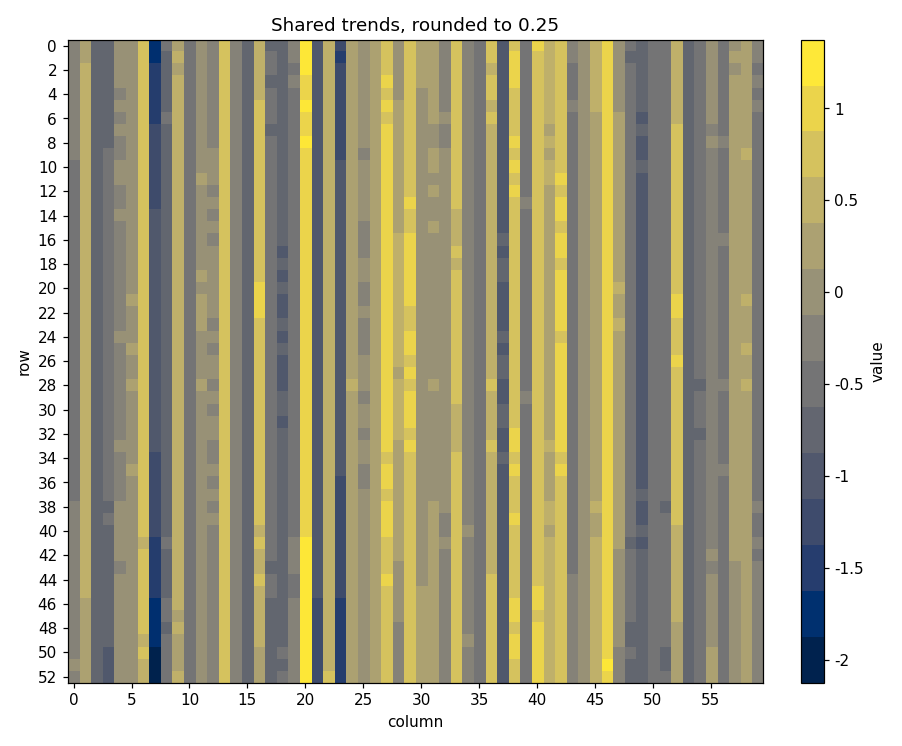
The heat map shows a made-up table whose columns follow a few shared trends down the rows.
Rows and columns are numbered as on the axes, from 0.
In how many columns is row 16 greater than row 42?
13
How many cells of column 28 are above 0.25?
16
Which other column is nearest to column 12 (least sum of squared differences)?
32
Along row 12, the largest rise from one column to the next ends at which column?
38
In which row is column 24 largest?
28
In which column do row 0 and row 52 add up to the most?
20
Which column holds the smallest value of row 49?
7
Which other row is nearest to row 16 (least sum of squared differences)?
30
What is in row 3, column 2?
-0.75
